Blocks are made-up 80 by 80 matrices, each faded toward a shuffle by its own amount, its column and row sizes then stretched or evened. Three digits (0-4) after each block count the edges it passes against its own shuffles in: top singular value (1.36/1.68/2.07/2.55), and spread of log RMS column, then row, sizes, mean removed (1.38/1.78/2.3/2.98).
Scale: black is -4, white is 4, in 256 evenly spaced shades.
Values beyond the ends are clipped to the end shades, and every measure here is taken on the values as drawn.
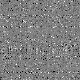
2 0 3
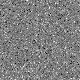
0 0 0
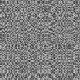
4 3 1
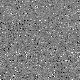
0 0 2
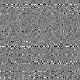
4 0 4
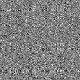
3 0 2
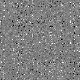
1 2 2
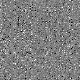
1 3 1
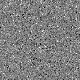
1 0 0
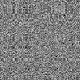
3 1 0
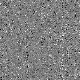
0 2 0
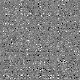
2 2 2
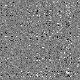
1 2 3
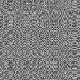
4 1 2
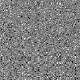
3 2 0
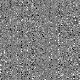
2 3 0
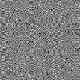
4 0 1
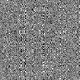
3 3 0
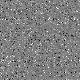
1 0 2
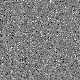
0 1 0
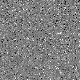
1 1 1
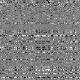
4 1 4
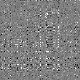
3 3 3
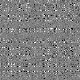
3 2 4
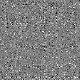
0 2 3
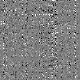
2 4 2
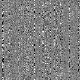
2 4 0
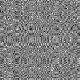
4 0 1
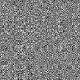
3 3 0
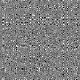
3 3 3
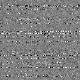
1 1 4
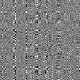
4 4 2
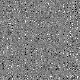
0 3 2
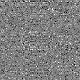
3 0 1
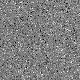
1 0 0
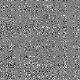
1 4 4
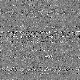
1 1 4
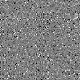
3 1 1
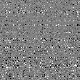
2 2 4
